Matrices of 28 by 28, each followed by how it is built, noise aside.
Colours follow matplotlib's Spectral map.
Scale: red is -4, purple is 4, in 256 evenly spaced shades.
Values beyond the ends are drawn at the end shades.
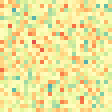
blocks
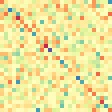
diagonal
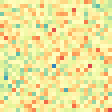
smooth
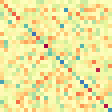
diagonal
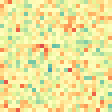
smooth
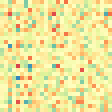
low rank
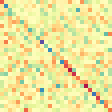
diagonal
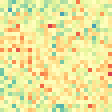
smooth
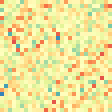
Hankel
